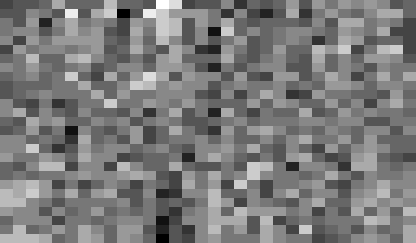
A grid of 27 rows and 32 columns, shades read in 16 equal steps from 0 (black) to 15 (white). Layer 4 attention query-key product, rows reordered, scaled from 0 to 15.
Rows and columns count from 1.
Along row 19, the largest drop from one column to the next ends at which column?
6
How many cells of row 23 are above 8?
8
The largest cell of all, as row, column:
1, 13
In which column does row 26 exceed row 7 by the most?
24
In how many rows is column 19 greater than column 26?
9
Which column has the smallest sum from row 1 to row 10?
17
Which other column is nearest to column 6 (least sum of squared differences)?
12
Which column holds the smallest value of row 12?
5
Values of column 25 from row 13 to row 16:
5 8 6 7
